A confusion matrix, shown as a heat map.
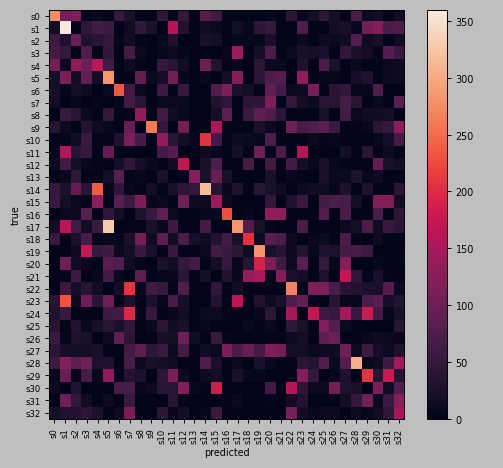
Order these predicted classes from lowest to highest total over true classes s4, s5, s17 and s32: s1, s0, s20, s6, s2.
s6, s20, s0, s2, s1
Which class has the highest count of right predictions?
s1
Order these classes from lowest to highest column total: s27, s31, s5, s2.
s31, s2, s27, s5
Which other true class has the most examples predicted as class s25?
s22
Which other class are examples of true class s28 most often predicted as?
s32
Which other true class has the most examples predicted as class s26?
s30
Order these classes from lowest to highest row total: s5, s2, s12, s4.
s2, s12, s4, s5
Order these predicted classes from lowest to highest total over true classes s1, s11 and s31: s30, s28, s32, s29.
s28, s30, s32, s29
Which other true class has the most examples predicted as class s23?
s11
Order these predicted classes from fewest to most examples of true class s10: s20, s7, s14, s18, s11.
s18, s11, s20, s7, s14
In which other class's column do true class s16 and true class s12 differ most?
s21
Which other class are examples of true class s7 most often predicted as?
s20
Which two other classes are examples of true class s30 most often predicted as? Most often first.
s15, s22
